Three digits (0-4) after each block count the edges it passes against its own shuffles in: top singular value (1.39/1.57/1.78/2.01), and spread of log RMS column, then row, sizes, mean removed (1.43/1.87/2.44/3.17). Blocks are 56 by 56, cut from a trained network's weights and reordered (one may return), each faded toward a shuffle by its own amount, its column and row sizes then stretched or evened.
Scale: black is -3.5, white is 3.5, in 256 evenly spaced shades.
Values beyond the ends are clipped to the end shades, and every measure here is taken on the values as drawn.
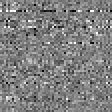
4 0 3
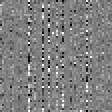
1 4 0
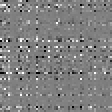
1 3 4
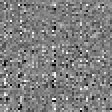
1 3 2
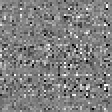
0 3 3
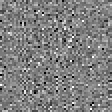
3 2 0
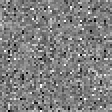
0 2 1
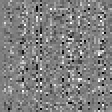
3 4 1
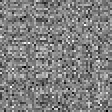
4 2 0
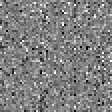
0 3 1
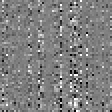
3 4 1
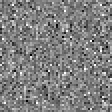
2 1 0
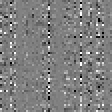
3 4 2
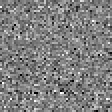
0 0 2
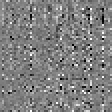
4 3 3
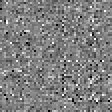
1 2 2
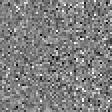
1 2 0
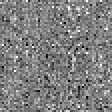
2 2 0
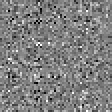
2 2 1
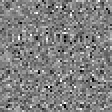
3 1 1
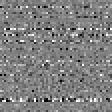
4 0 4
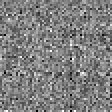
3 1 2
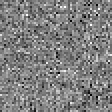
3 1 0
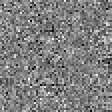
2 1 0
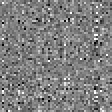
2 2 1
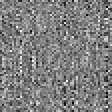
3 2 0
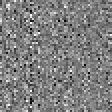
2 3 0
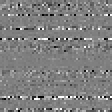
1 0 4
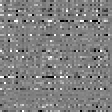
4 1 4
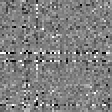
4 2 2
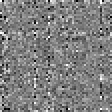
1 3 2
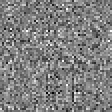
3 1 1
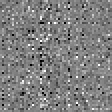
0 3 2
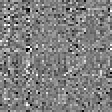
3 3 2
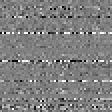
3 0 4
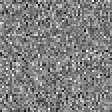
3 0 1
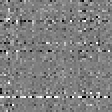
4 2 3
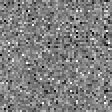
0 1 0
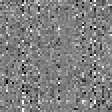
3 3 1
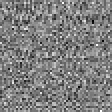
4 1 0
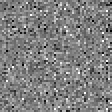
2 2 0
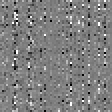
1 4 1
